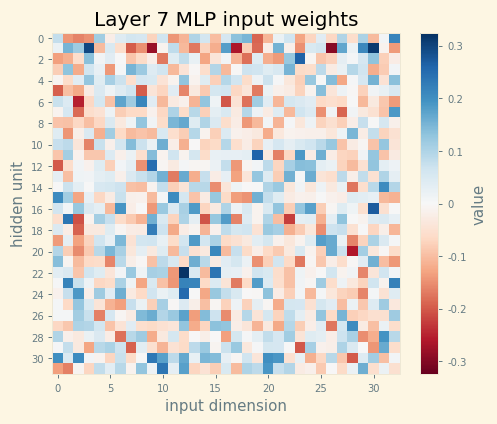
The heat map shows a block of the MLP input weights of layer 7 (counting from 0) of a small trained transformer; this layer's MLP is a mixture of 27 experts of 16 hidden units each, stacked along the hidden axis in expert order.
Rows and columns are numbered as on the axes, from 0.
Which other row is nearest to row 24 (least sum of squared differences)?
22
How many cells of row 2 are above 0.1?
4
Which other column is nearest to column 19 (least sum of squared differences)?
23
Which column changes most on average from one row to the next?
30
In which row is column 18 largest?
0
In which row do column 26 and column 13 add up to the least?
1
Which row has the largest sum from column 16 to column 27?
16
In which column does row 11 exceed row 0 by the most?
19
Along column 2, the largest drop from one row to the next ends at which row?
17
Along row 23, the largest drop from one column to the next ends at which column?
14
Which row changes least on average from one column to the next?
8
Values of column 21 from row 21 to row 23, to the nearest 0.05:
0.05 -0.05 -0.05
